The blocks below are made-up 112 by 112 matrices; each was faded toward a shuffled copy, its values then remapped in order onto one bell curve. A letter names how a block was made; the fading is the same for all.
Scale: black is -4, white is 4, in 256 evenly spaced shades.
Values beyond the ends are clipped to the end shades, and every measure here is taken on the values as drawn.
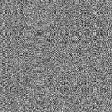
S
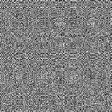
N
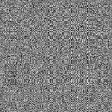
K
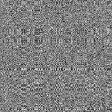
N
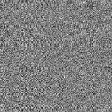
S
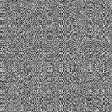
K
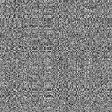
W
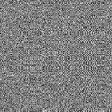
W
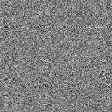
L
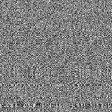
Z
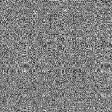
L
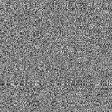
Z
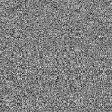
Z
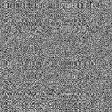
S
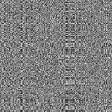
K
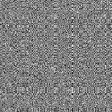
K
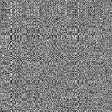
K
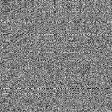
L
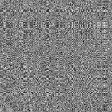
N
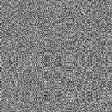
W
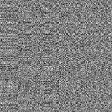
S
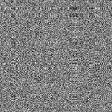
S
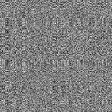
S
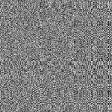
K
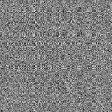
N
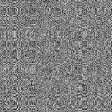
K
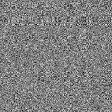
Z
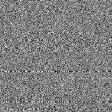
L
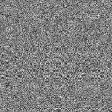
Z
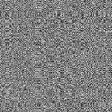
W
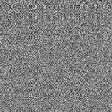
S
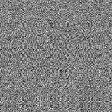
W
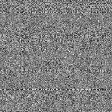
L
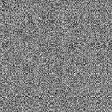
Z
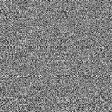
Z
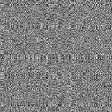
N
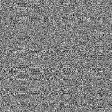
Z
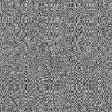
K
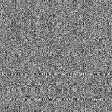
Z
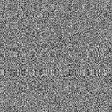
S
